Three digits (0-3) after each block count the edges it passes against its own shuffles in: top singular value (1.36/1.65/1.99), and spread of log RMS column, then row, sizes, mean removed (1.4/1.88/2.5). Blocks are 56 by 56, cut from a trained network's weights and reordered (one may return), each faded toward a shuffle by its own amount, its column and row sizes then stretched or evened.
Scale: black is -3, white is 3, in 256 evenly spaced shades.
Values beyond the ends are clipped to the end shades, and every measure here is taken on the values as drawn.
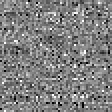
2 1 1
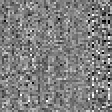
1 3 0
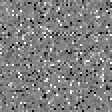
0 0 0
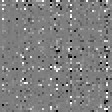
1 3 2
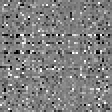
2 2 2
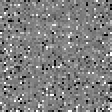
0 2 1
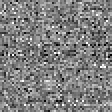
1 0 1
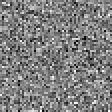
0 0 1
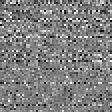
3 1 3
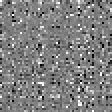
2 3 1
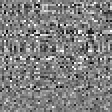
3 0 3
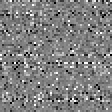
2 0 2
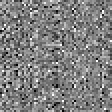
3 2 0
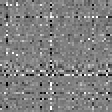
3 2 3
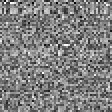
3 0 1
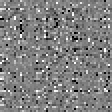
2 2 1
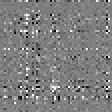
2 3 3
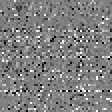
2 1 2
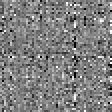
1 3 1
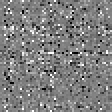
1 2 1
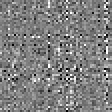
2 3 2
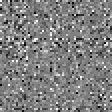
2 2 1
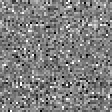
1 0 1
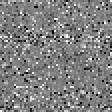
1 0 1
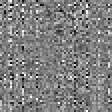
2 3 2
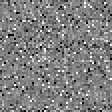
0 0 0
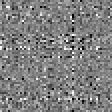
1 2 3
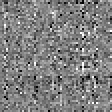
1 3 1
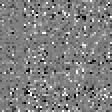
0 2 2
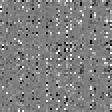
1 3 0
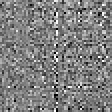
3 3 1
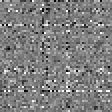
1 2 3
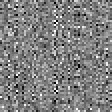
3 3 0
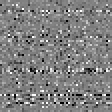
3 2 3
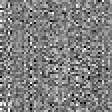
2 3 1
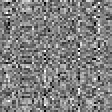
3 2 0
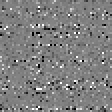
0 1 3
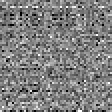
3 2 2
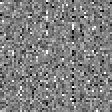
1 2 0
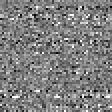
1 0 3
